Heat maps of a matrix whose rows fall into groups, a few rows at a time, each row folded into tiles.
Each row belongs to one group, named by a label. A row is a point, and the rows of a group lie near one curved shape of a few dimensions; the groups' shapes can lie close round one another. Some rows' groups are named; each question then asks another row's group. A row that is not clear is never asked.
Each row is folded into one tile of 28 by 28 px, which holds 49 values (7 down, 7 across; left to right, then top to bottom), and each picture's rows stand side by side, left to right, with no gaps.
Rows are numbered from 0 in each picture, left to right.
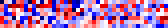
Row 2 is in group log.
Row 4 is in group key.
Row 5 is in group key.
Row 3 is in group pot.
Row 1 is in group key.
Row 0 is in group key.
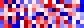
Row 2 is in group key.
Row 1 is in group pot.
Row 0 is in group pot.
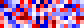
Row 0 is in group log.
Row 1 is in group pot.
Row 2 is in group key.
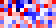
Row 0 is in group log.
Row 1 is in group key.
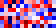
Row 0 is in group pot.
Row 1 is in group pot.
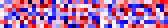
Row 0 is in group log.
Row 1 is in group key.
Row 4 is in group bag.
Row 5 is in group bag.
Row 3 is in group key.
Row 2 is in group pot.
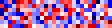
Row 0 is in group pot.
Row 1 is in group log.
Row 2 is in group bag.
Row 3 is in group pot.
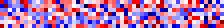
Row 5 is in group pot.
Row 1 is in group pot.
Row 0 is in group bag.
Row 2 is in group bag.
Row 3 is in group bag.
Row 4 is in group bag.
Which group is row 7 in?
pot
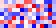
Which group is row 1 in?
pot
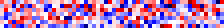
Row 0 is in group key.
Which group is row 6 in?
bag
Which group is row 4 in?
pot
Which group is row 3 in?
bag
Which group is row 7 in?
bag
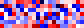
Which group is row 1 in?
pot
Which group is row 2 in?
bag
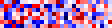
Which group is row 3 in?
pot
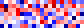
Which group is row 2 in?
log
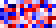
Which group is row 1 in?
key
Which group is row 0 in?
key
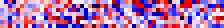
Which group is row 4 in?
bag
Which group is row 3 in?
key
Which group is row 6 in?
key
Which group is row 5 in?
pot
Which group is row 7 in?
key
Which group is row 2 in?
key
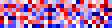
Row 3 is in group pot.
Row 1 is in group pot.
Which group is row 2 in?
bag
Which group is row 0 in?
key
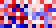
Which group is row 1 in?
pot
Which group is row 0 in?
key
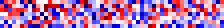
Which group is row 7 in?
bag
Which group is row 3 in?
log
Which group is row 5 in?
key
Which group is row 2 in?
bag
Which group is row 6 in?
bag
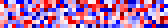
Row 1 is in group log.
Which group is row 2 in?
bag
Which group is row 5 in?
key
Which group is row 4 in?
log
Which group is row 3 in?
pot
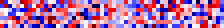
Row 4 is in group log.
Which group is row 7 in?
key
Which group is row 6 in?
log
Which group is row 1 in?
key
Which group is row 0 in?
bag
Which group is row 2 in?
log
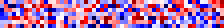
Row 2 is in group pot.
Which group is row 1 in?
pot
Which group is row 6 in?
bag
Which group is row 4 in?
log
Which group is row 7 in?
pot
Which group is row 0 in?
key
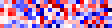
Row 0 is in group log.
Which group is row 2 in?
bag
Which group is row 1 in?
bag
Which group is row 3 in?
pot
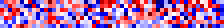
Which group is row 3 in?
pot
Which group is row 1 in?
log
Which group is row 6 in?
log
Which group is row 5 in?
log
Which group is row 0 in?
bag
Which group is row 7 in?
pot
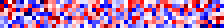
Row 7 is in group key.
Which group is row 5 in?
bag
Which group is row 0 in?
log
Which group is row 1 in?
pot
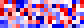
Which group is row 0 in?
log
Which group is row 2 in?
bag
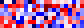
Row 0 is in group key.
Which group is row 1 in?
log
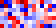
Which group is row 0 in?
bag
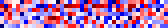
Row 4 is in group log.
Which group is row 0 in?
bag
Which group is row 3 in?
key
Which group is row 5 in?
log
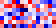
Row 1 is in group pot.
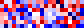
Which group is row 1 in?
bag
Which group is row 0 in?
pot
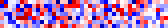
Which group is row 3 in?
pot
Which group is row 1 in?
bag
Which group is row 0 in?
log
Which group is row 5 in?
log
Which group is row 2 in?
key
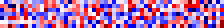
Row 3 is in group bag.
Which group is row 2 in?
pot
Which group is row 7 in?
pot
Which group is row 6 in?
pot
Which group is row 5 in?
bag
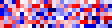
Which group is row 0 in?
key
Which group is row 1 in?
pot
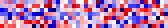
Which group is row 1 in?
pot
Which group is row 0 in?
pot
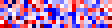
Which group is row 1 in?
pot
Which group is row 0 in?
pot
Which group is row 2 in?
pot
